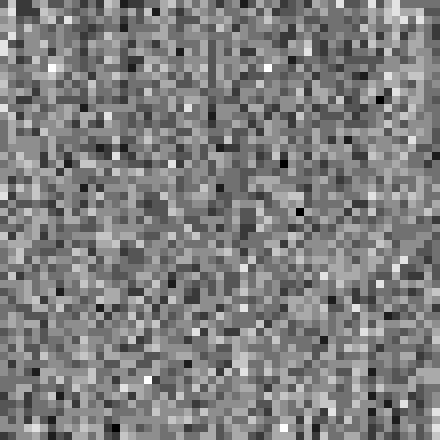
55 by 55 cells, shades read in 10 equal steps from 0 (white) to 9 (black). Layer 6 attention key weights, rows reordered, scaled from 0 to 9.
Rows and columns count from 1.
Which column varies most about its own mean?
47
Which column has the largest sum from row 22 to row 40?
8
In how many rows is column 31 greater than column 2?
25
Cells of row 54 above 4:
21
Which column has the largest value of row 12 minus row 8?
5
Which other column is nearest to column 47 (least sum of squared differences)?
50
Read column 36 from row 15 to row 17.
6 4 5
